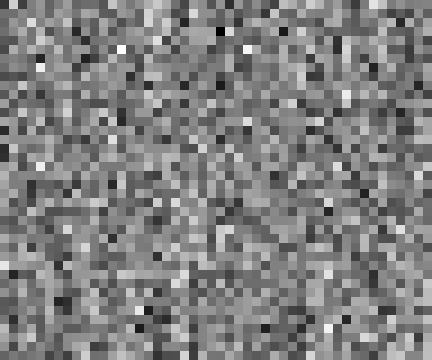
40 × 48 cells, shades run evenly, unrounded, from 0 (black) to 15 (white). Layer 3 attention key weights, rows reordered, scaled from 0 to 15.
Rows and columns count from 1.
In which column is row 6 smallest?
38
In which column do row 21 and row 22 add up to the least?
4
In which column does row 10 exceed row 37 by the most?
34
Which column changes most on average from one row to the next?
35
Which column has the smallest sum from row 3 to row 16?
25
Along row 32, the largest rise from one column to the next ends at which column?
20
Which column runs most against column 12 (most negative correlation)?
36
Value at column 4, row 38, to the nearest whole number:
12
